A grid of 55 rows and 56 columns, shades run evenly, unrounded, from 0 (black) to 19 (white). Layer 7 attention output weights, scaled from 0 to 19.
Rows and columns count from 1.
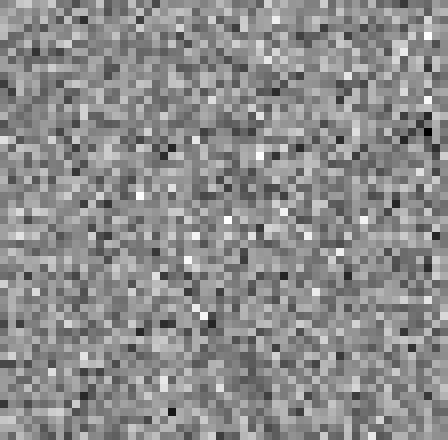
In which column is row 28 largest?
29
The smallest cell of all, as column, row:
54, 17
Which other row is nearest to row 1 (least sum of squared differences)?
39
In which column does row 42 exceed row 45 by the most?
43
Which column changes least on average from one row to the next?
16
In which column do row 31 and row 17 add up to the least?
26
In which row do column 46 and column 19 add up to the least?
53
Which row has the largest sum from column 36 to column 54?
30
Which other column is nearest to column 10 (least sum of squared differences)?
37
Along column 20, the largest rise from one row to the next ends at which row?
2
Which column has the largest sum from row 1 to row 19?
45
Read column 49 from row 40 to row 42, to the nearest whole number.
10 13 15
